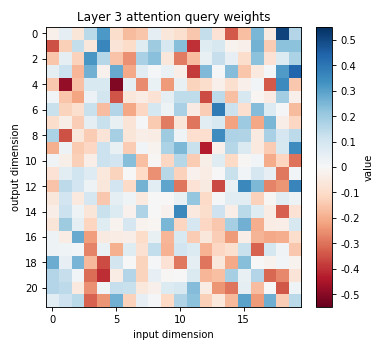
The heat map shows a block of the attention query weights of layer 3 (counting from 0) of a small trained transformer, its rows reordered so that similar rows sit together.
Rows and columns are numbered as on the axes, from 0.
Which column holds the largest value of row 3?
19
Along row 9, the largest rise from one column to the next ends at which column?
13
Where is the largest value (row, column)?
0, 18
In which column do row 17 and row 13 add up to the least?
16
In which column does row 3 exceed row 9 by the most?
12
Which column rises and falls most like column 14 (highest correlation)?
9
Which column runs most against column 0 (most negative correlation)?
4
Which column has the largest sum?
15
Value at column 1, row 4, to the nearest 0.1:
-0.5
